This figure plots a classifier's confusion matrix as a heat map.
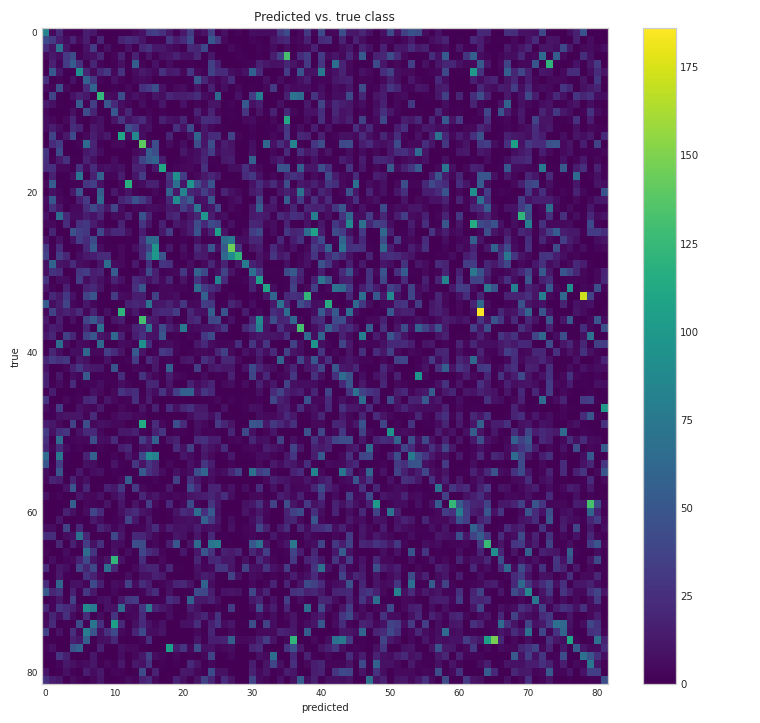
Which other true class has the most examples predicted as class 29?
9
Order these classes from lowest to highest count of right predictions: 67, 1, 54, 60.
1, 54, 67, 60
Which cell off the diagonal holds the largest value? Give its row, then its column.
35, 63
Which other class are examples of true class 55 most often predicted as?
39
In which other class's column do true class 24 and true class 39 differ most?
62
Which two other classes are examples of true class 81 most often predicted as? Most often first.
47, 37
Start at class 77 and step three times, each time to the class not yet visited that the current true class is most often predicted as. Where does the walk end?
12
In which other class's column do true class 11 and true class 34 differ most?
41
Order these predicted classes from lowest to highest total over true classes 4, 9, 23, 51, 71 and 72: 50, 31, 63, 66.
66, 50, 31, 63
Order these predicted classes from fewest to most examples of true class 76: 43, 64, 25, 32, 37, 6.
37, 25, 32, 6, 43, 64
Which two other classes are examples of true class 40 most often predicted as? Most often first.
6, 13
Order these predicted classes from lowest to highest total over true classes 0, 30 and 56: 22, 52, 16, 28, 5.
28, 5, 16, 22, 52
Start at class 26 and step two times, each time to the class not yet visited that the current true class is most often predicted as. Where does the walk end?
16
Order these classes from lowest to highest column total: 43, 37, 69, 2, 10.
10, 37, 2, 69, 43
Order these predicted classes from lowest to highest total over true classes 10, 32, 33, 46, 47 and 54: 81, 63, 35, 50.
63, 35, 81, 50
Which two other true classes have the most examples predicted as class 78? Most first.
33, 0
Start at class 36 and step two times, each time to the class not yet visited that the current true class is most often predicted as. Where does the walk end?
68
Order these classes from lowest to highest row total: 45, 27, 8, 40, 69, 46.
46, 40, 45, 69, 8, 27
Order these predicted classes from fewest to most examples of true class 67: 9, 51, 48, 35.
51, 35, 48, 9
